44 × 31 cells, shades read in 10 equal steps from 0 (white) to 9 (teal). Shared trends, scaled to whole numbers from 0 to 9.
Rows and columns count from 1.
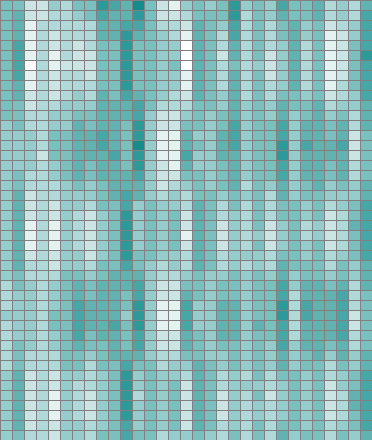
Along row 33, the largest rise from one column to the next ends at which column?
16
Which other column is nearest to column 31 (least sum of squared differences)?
11
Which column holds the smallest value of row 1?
15
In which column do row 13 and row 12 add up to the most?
12
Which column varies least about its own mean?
4
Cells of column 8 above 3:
21
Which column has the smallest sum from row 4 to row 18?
3
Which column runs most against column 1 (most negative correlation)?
6
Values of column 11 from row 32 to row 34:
4 5 5
